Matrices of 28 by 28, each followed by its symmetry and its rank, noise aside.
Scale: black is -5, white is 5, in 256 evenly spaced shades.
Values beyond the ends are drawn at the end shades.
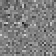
symmetric, rank six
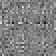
no symmetry, rank five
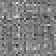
no symmetry, rank four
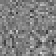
antisymmetric, rank four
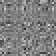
antisymmetric, rank four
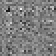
no symmetry, rank five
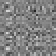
no symmetry, rank four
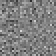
antisymmetric, rank four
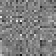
no symmetry, rank four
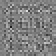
antisymmetric, rank four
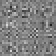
no symmetry, rank five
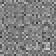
no symmetry, rank five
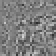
antisymmetric, rank four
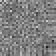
symmetric, rank six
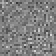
symmetric, rank six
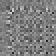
symmetric, rank four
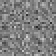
antisymmetric, rank four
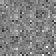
symmetric, rank five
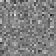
no symmetry, rank five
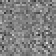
no symmetry, rank six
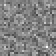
symmetric, rank six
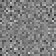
no symmetry, rank six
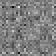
no symmetry, rank four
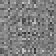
no symmetry, rank four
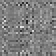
antisymmetric, rank four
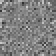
symmetric, rank five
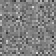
antisymmetric, rank six
